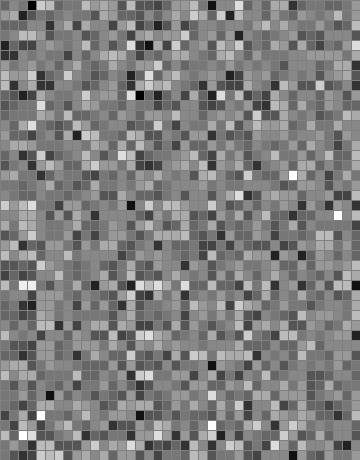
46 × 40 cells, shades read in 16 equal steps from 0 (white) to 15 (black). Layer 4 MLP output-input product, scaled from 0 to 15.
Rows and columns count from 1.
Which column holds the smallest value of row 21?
4
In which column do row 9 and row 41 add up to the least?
17
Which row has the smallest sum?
29
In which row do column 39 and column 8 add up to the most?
45
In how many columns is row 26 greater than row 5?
17
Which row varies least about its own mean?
19
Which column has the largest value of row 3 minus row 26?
18
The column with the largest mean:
16
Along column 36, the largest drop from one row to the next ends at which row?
9
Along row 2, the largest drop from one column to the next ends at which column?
27
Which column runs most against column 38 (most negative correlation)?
11
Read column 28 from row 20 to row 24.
12 7 10 8 9
